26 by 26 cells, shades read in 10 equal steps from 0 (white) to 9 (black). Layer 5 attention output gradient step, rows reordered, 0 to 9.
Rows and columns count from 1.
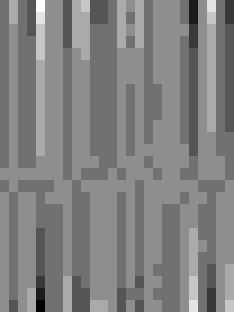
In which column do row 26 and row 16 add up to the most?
5
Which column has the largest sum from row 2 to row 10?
22
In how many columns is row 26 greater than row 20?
7
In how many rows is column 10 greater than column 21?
9
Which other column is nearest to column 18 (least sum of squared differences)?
15
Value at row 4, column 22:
7
